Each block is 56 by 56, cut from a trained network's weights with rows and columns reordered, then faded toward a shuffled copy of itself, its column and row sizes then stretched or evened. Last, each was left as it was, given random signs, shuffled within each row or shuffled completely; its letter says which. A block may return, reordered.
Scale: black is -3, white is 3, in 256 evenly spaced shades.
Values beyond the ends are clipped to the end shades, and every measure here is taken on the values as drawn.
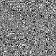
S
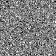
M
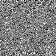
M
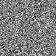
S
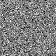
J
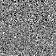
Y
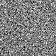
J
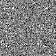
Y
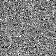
M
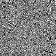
Y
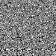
M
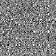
S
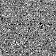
M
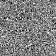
M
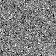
J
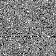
M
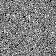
J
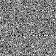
M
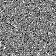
J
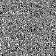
Y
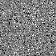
Y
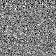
M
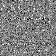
M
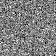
J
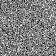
J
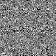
S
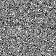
J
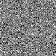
S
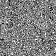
J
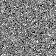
J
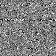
M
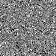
M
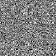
S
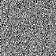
S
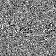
M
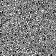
J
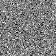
M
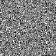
S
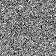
J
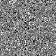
S
